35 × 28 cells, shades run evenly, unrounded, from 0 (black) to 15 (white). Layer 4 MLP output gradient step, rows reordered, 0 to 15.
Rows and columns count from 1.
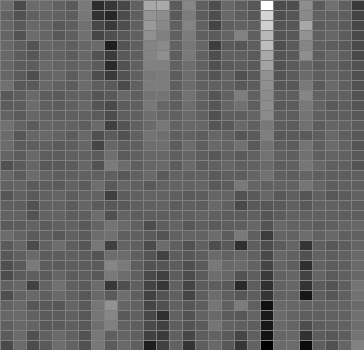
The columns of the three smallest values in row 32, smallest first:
21, 13, 12
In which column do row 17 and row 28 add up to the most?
9
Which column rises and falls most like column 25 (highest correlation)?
10
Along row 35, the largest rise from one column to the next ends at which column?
22
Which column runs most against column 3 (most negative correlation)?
5
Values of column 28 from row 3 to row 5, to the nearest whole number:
4 4 4
